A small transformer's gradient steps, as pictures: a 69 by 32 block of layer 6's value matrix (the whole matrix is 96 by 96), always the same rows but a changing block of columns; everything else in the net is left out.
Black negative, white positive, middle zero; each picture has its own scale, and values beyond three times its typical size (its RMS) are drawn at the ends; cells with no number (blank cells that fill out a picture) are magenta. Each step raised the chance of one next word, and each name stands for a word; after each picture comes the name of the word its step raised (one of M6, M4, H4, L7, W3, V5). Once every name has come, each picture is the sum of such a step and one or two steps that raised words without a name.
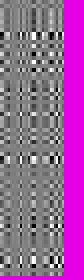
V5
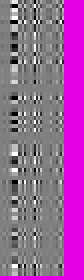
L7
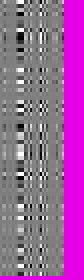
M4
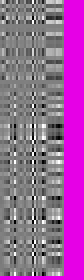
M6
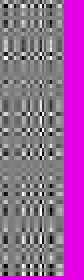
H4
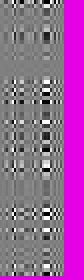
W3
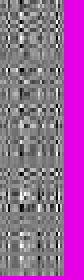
M4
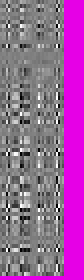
W3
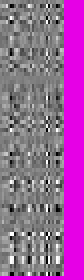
H4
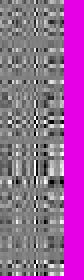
L7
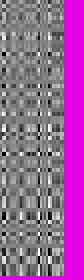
M6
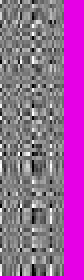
L7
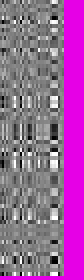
M6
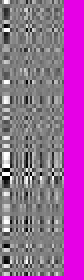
M4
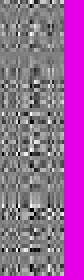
W3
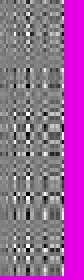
M4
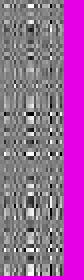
H4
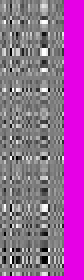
V5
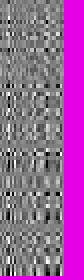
M6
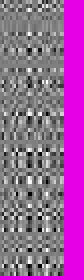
W3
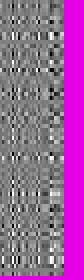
V5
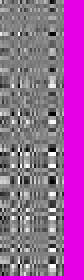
W3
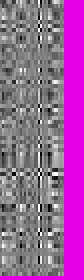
M4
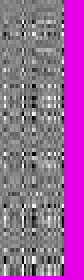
V5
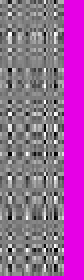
M4
